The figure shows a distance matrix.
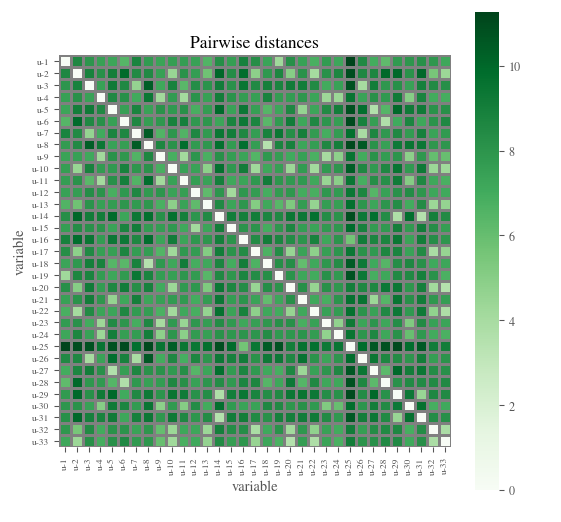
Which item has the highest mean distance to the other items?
u-25
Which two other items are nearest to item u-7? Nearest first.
u-26, u-3
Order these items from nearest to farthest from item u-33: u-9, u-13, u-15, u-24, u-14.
u-13, u-9, u-24, u-15, u-14
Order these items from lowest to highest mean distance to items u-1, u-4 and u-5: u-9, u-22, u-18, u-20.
u-9, u-22, u-18, u-20
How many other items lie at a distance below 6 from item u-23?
5
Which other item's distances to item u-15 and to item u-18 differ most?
u-8
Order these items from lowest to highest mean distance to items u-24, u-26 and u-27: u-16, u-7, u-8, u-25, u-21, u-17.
u-7, u-21, u-17, u-16, u-8, u-25
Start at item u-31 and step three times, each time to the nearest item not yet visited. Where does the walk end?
u-6
